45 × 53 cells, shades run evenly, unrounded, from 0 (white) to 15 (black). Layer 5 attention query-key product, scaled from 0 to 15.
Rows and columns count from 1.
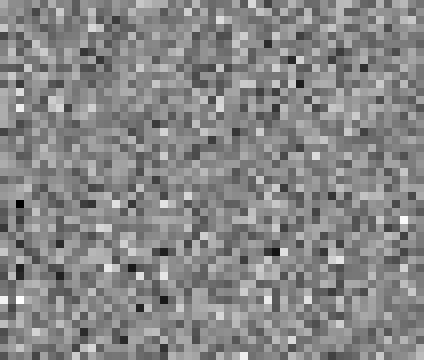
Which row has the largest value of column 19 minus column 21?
35
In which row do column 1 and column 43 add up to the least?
38
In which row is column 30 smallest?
6
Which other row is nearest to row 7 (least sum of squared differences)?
10
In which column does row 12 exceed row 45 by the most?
31
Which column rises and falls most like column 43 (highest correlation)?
8
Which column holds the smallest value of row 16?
25
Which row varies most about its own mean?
32
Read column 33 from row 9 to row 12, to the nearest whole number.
5 8 8 11
